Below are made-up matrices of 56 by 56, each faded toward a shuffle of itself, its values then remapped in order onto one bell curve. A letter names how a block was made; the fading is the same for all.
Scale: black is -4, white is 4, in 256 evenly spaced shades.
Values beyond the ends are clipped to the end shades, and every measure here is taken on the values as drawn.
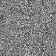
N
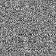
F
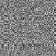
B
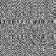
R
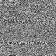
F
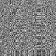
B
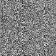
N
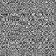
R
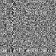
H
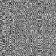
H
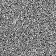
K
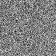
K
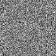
N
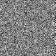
N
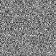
F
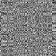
R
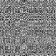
B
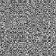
H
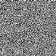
F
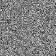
N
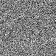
K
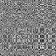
R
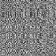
B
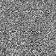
F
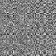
B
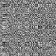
B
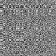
B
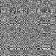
R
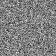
K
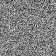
K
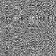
H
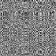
B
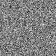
K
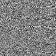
F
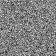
K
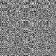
H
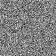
K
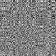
B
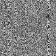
N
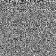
F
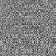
H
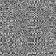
H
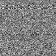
F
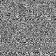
F
